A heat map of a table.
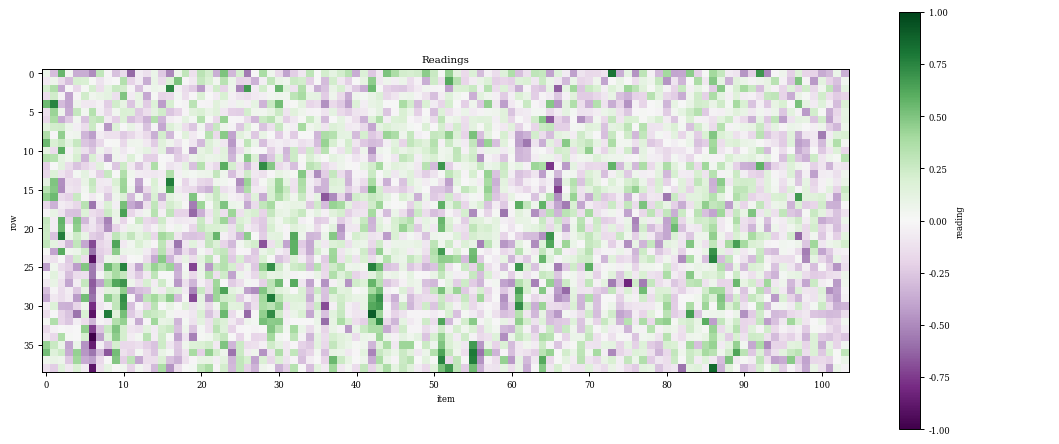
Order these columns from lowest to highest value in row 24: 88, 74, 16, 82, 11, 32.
82, 16, 74, 11, 32, 88
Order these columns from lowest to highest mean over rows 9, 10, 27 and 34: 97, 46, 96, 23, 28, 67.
97, 28, 96, 46, 23, 67
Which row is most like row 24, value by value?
38
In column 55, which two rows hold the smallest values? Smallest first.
18, 3
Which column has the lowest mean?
6
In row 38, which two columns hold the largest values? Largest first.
86, 52
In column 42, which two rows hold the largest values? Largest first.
31, 25
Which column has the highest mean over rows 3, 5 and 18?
10
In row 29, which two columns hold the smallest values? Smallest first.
19, 6
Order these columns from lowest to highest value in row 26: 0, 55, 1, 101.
101, 0, 1, 55
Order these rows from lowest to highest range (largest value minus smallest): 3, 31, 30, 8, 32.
3, 8, 32, 30, 31
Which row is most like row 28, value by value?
17
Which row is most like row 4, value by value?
16
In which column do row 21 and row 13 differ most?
2
